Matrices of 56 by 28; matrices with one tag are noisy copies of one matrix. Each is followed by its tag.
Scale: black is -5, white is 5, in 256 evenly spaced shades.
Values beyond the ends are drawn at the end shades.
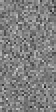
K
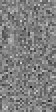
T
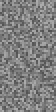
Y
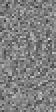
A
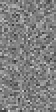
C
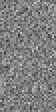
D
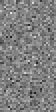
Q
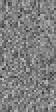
Y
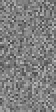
D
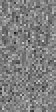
T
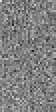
T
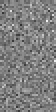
Q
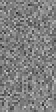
D
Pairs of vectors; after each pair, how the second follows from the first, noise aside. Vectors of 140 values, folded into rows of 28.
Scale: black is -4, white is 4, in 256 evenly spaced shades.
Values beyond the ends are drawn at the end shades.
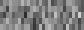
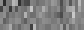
wrapped around, partly zeroed.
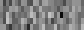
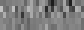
wrapped around, partly zeroed.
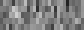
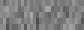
wrapped around, shrunk.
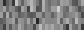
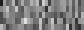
reversed.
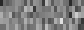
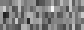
shuffled.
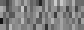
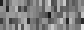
shuffled.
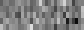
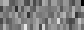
shuffled.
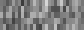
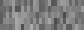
wrapped around, negated, shrunk.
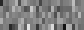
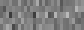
wrapped around, negated, shrunk.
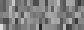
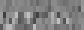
wrapped around, partly zeroed.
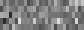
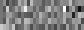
reversed.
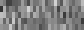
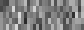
shuffled.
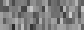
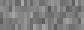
wrapped around, shrunk.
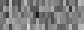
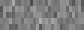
wrapped around, negated, shrunk.
